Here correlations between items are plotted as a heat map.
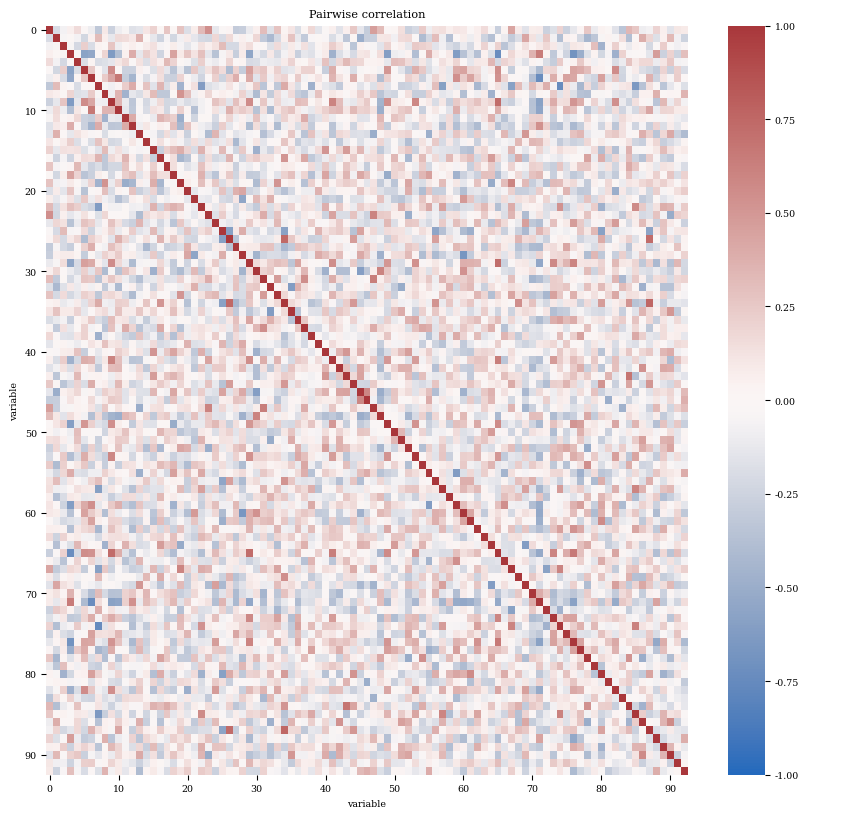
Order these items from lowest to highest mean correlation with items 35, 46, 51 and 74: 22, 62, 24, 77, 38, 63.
24, 38, 62, 77, 63, 22
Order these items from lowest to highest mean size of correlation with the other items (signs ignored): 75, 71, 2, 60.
2, 75, 60, 71
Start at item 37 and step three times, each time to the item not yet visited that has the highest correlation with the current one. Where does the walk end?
23
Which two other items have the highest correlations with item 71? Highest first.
3, 12
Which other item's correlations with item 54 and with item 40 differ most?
52
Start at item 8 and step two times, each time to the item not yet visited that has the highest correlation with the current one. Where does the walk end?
67
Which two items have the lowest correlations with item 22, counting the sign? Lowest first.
7, 80
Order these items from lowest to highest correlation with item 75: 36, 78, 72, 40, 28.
78, 72, 40, 28, 36
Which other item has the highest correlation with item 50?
64
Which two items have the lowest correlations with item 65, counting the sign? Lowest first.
3, 71
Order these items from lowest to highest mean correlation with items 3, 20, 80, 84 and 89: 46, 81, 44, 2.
2, 46, 81, 44
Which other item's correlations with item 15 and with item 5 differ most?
82
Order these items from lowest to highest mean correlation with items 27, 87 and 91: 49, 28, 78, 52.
78, 28, 49, 52
